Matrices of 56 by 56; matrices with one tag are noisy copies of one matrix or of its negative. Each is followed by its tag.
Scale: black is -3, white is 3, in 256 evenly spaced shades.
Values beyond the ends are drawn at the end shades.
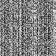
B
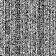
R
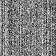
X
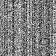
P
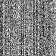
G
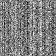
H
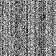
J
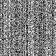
J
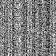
P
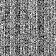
R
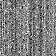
H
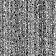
J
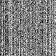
X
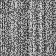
H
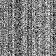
P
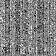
R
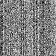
G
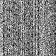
G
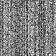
J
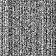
X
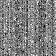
J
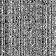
X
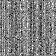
H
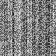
P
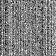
X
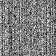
X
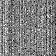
X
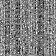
R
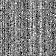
H
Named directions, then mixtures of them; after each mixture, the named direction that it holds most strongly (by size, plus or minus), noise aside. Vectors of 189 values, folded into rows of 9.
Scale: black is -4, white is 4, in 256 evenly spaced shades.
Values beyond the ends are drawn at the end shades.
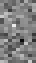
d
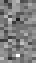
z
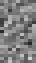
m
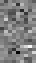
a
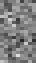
d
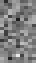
z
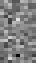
z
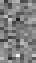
z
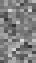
d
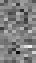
a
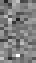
z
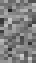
m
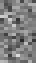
d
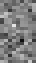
d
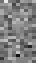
z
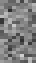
d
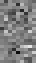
a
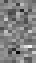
a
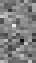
d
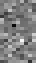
d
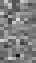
z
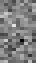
d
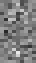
a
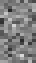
d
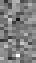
z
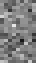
d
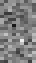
d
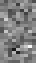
a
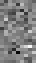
a
